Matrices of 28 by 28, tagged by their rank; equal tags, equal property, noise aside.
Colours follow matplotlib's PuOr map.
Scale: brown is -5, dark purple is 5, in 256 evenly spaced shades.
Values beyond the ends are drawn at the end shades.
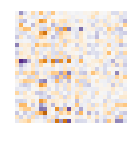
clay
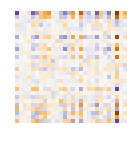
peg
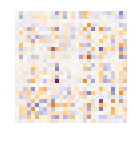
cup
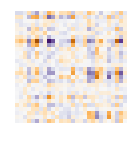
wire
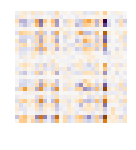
peg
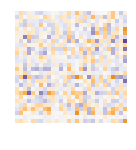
cup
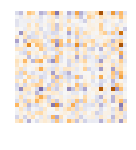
clay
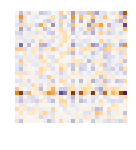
wire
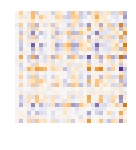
wire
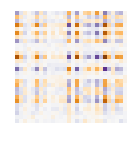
peg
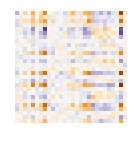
peg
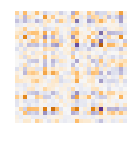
wire
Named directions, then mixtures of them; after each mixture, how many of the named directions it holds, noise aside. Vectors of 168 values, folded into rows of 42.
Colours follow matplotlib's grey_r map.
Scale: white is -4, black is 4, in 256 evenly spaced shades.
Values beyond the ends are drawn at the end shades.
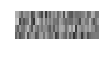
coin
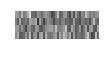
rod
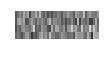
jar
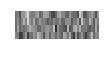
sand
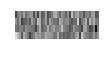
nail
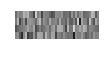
four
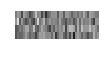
three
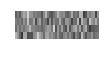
two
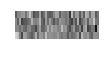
two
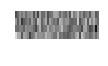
one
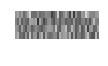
one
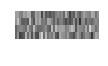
three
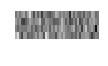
three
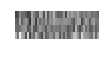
four
